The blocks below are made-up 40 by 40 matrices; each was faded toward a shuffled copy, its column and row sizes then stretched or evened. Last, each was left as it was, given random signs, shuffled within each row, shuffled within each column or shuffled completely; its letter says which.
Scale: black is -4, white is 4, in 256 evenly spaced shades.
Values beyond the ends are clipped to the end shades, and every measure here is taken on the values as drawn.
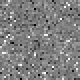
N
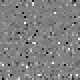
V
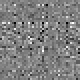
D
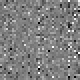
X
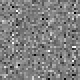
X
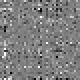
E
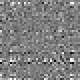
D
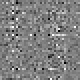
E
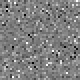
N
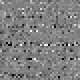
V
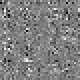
E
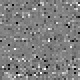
V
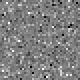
N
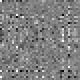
D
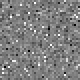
N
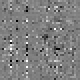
E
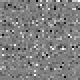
V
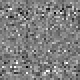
V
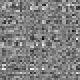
D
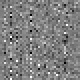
X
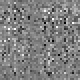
E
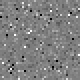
N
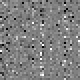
X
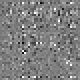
D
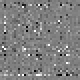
E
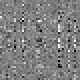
D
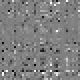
D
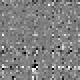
E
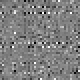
D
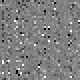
X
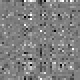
D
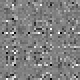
D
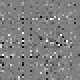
E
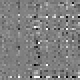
D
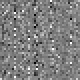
X
